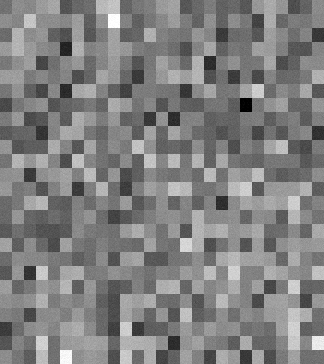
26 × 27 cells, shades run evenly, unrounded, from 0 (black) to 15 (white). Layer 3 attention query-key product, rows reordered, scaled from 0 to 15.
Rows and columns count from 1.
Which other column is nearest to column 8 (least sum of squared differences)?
5
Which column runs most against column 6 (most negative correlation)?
2
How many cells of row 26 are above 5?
22
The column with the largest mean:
25
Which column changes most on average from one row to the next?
27
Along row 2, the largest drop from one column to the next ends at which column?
11
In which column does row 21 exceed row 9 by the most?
15
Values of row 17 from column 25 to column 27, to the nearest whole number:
8 6 10
